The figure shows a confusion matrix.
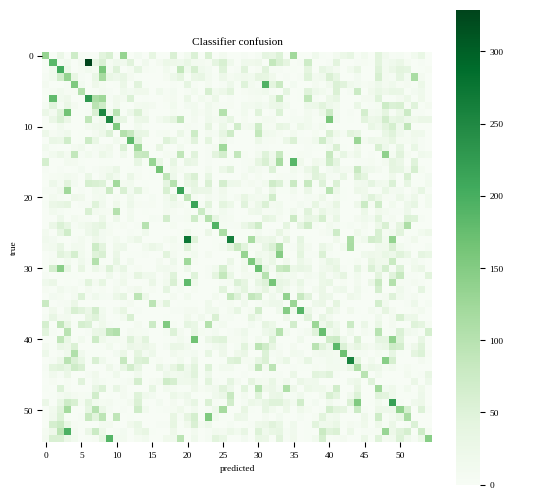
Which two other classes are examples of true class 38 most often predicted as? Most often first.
17, 23
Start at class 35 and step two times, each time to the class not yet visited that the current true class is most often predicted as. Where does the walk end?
33
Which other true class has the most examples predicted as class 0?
35
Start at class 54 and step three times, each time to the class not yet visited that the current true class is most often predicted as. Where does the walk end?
21
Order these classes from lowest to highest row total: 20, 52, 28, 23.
20, 52, 23, 28
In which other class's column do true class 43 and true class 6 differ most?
1
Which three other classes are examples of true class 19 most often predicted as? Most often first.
3, 40, 9
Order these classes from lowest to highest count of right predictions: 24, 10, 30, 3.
3, 10, 30, 24
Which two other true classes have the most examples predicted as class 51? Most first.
24, 10
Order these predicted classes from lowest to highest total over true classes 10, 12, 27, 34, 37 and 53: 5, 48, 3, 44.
5, 44, 48, 3
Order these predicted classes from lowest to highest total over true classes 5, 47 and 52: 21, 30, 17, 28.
17, 28, 21, 30
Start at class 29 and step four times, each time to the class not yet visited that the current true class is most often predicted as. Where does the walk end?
44
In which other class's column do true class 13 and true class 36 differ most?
34
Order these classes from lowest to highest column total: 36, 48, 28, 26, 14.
14, 36, 28, 26, 48
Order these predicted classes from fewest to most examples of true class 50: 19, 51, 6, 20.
20, 19, 6, 51
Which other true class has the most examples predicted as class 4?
42
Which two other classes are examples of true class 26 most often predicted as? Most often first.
20, 49
